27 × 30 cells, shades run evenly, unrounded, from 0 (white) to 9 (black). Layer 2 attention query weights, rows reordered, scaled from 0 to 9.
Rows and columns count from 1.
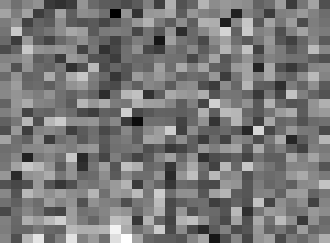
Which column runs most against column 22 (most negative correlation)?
28
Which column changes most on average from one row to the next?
3
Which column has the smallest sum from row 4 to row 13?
23
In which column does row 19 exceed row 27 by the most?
11
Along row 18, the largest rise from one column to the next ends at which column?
8
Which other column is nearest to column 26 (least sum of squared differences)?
14
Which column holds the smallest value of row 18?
7
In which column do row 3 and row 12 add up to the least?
20
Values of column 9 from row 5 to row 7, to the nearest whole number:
5 5 6
